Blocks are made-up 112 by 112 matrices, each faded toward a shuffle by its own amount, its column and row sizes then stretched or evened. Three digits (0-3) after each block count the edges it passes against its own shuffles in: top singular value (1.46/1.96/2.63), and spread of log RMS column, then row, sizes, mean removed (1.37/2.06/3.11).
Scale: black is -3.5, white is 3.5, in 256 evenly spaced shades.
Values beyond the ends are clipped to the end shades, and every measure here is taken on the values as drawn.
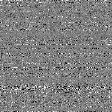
0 1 3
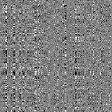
3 3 1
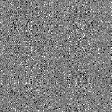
2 2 1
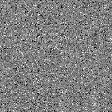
2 1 1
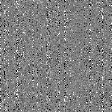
0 3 1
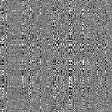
3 3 2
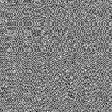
3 0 0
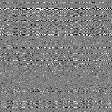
3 0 3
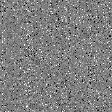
0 2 0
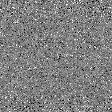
0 0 2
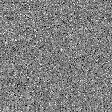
1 0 0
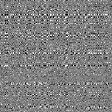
3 2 3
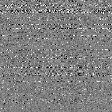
2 0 3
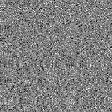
2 0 1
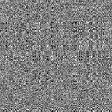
3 2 2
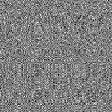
3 0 1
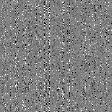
2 3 0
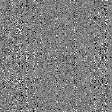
1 3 1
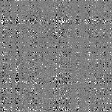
1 3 3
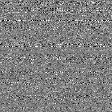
1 0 3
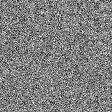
1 0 0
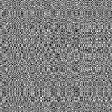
3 1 2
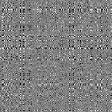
3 3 3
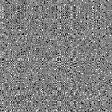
3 1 1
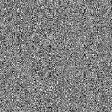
2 2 0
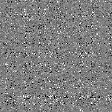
0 2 2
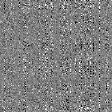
0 3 2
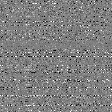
2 1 3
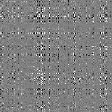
3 3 3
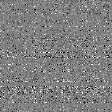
0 2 3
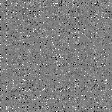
0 2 2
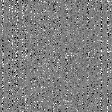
1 3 1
